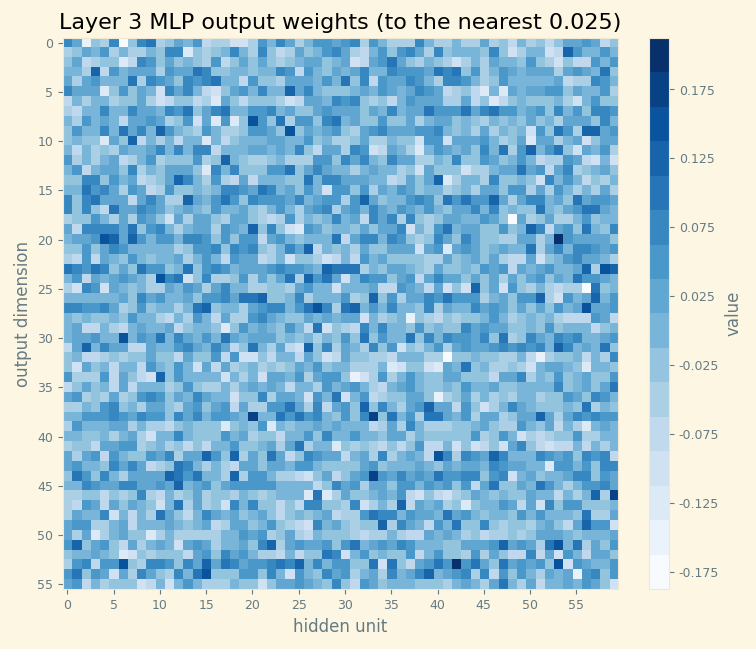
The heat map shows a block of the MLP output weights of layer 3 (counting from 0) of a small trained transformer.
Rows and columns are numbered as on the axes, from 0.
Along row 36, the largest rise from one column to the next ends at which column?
27
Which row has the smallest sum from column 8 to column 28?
6
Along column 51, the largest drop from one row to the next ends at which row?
32
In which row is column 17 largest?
12
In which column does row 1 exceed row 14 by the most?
18
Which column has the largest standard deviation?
56
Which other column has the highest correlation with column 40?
11
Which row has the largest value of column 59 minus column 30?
46
